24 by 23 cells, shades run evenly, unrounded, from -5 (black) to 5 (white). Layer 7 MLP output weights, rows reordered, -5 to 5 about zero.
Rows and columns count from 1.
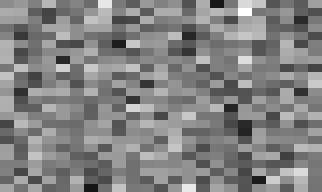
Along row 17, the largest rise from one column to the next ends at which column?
19
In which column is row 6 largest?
10
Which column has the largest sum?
1
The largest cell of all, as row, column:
2, 18
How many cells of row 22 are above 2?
2
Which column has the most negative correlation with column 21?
9
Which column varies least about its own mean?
6
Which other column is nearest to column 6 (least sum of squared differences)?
20
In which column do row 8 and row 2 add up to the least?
5
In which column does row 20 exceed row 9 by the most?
11
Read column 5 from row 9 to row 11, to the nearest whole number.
3 -1 1
